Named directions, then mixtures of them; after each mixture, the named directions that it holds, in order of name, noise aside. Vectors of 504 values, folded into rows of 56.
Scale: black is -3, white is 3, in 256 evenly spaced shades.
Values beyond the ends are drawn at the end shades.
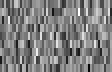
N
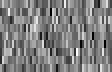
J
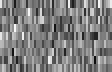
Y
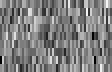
J, N, Y.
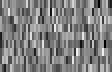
J, Y.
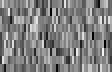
J.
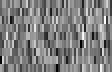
J, N.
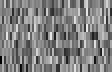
J, N, Y.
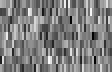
J, Y.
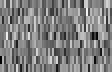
J, N, Y.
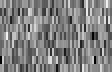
J, N, Y.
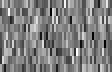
J.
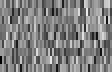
J, N, Y.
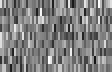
Y.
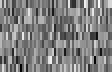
N, Y.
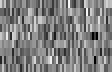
J, N, Y.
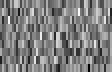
N.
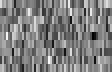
J, Y.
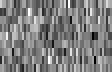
J, Y.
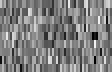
J, N, Y.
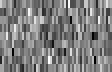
J, Y.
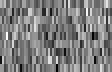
J, N, Y.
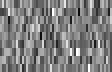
J, N.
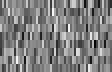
J, N, Y.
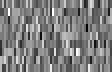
J, N, Y.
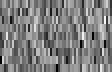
J, N.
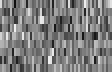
Y.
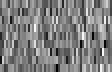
J, N.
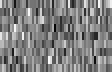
Y.
